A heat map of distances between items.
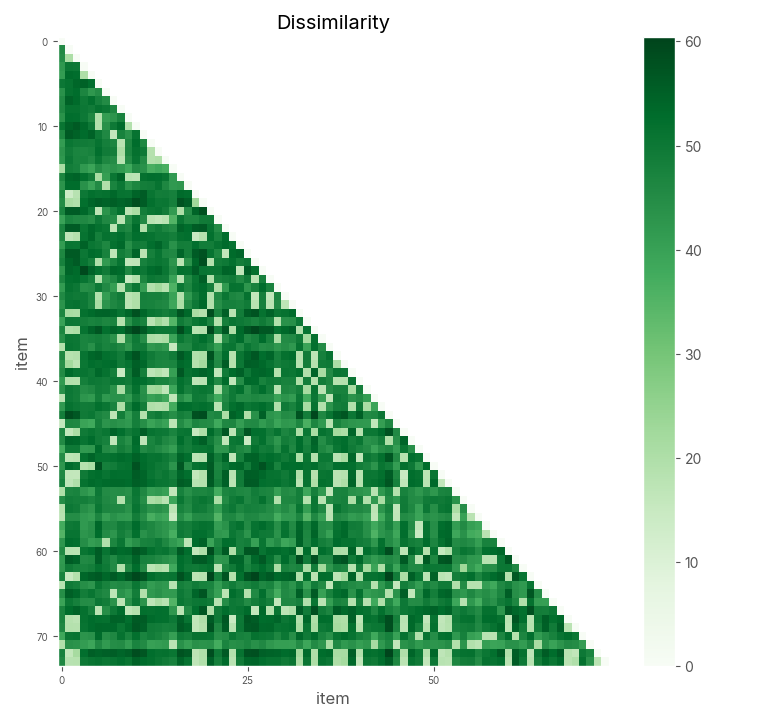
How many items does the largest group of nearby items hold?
20
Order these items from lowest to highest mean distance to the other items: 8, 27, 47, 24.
8, 47, 24, 27
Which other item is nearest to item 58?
48
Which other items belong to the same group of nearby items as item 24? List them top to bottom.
27
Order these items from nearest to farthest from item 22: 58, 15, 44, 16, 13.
44, 58, 15, 13, 16
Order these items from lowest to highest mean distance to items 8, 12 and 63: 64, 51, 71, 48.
51, 71, 64, 48
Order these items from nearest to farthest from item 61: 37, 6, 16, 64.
64, 6, 16, 37
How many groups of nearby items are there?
9
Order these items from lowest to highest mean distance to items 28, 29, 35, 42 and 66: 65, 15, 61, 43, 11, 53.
43, 15, 53, 65, 11, 61
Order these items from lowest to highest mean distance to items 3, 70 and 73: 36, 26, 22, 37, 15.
37, 15, 36, 22, 26
